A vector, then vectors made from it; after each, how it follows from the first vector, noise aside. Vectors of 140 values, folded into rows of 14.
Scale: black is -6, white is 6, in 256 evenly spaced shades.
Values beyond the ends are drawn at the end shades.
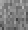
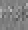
reversed, negated, partly zeroed.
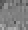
negated, partly zeroed.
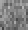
copied.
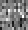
wrapped around, negated, scaled up.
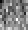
negated, scaled up.
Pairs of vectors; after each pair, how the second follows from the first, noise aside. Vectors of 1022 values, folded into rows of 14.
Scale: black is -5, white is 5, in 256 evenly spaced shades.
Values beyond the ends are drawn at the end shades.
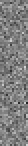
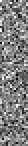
reversed, scaled up.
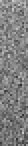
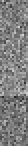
wrapped around, negated.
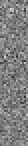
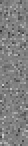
reversed, negated, partly zeroed.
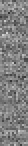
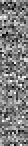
negated, scaled up.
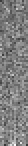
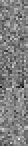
wrapped around, negated.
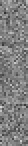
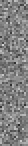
sign-scrambled.
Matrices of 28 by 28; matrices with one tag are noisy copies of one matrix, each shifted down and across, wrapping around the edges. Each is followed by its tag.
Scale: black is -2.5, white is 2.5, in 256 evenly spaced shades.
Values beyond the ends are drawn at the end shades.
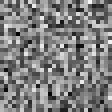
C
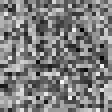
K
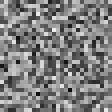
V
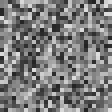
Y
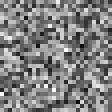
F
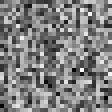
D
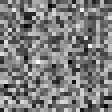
V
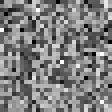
D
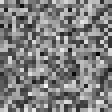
F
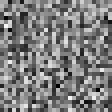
C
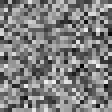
F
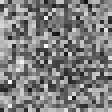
K
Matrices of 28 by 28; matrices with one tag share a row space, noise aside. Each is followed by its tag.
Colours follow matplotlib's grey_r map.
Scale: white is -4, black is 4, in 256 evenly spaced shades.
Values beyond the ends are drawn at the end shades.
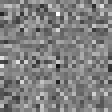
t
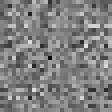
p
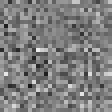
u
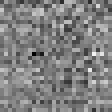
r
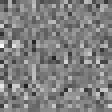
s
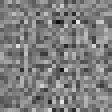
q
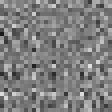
s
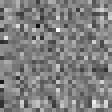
t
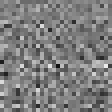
t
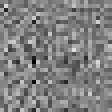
u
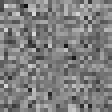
u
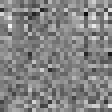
p
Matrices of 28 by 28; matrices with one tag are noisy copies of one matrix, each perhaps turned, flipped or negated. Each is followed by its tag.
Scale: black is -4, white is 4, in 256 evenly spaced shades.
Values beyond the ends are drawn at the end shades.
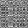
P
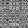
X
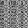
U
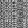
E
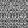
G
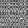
G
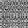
G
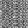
G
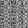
U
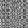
X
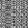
E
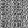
P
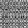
G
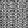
G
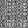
P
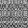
U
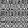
U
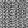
G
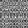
G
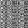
U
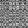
X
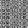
X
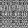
E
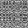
P
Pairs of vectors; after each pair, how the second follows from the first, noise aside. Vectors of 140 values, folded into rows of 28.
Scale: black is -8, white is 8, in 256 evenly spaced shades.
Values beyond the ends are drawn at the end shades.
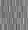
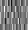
reversed, scaled up.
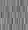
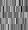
reversed, negated, scaled up.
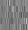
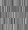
wrapped around.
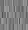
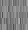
sign-scrambled.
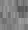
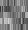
reversed, negated, scaled up.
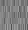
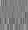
reversed, negated, partly zeroed.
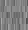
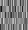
reversed, scaled up.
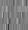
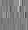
reversed, negated, partly zeroed.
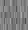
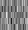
reversed, scaled up.
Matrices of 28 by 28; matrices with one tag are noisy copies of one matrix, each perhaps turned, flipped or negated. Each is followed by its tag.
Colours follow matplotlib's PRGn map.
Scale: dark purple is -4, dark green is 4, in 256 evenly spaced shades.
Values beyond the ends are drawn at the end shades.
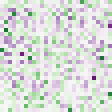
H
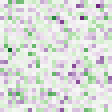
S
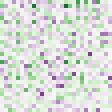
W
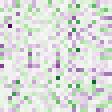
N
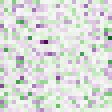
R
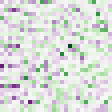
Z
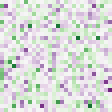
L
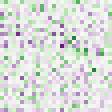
W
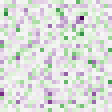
S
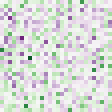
H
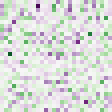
N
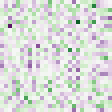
N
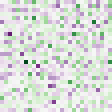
W
